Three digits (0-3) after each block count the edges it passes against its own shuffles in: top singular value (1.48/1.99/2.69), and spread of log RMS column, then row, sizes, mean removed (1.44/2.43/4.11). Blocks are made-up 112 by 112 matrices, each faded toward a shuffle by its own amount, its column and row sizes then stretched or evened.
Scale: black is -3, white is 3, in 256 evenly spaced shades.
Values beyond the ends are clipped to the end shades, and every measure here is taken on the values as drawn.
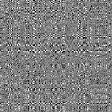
3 2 2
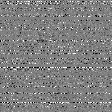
2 0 3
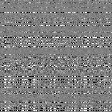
3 1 3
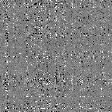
0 2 2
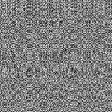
3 1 1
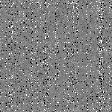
0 2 1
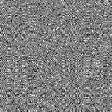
3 0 1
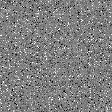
1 1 0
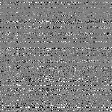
2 1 3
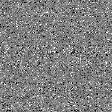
0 1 2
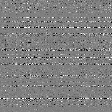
2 1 3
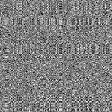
3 1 1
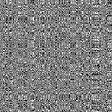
3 2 1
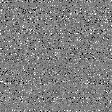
0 0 2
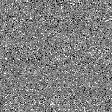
1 0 1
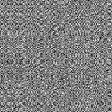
3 1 1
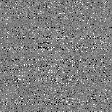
1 1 2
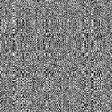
3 2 1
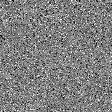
0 0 0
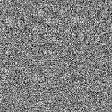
2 0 0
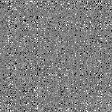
0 2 2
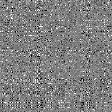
2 2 2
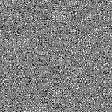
2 0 0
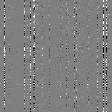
3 3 1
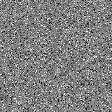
1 1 0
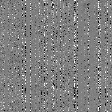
1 3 0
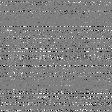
2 0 3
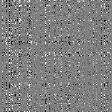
2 3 2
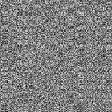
3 1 0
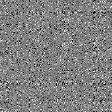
2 2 1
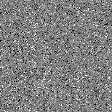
0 1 1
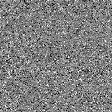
1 0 1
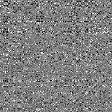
2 1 2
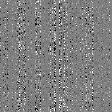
1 3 1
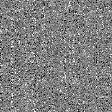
1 2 0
